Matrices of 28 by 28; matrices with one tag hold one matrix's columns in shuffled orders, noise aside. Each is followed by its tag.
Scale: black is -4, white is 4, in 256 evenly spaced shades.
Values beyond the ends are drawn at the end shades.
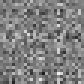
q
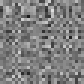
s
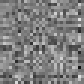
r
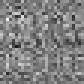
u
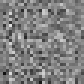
q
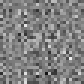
q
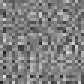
r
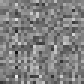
r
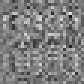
u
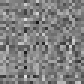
r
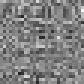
s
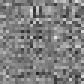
s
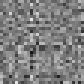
r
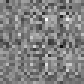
u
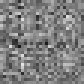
u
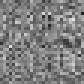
u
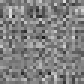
s
